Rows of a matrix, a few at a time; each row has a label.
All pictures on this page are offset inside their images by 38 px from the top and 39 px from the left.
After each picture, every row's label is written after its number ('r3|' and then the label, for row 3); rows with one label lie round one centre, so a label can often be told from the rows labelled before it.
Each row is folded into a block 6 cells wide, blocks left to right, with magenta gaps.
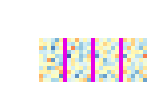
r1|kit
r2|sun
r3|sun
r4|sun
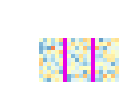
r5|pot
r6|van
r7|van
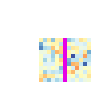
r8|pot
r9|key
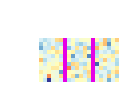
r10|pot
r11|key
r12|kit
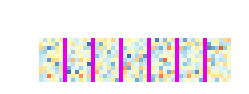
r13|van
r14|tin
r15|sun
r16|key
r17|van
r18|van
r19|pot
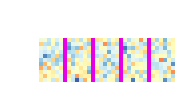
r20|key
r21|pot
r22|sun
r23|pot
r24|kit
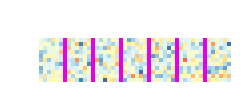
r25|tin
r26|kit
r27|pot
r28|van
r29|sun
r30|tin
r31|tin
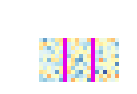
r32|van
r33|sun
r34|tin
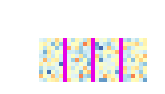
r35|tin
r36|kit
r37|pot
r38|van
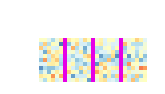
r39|tin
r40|sun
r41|key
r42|key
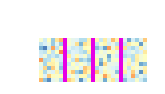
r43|pot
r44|kit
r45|pot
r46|van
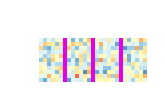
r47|van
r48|van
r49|tin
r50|pot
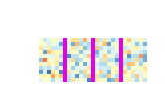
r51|tin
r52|sun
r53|kit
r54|key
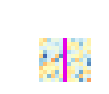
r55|key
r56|kit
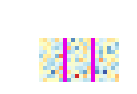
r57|sun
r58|van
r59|tin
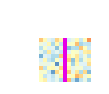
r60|sun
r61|pot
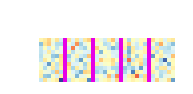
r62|sun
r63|sun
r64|tin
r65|tin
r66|sun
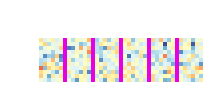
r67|key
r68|pot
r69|pot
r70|key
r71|kit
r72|kit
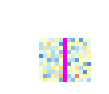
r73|sun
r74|van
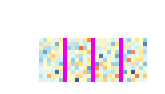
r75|van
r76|pot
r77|key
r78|tin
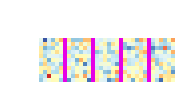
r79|van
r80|van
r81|kit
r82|pot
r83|pot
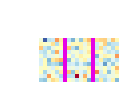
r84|van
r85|van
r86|sun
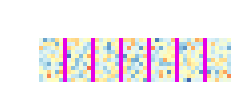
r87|van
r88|sun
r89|kit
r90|sun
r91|van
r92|pot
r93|tin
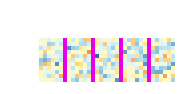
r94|key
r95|pot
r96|sun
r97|kit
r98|tin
